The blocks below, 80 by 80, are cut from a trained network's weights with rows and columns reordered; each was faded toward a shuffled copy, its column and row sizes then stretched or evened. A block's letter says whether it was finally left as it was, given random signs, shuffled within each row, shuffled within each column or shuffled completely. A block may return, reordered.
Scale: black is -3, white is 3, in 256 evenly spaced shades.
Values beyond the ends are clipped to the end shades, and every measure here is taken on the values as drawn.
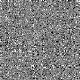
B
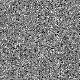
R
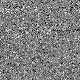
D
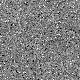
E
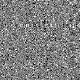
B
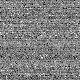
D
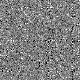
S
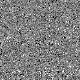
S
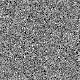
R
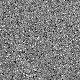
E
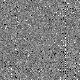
S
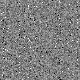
R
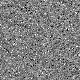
E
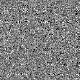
S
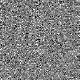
B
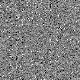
R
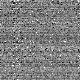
B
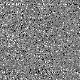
S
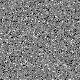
D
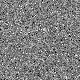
E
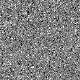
R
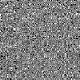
B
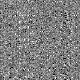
B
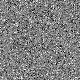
E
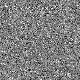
D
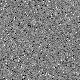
E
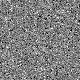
E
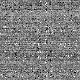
B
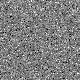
E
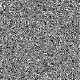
B
